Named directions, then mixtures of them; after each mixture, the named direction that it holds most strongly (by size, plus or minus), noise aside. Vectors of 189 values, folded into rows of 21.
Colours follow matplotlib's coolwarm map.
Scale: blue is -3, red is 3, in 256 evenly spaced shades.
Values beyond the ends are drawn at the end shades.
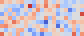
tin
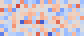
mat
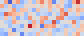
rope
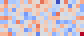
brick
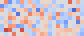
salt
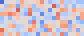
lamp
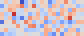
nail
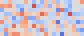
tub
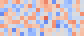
tin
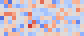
rope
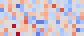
tub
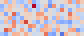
nail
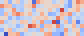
rope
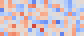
tub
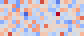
brick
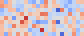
tub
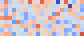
brick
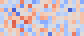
tin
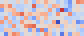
tub
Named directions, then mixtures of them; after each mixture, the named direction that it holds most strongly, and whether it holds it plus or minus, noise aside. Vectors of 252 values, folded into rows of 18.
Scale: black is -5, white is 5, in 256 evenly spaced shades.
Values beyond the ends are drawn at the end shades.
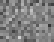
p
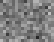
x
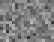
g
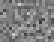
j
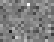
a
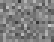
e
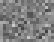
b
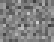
e, minus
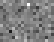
a, plus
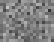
e, plus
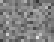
x, minus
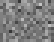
e, plus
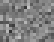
g, minus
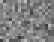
x, minus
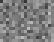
x, plus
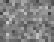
x, minus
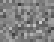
j, minus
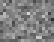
j, plus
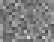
b, plus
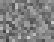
g, minus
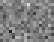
a, plus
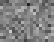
a, minus
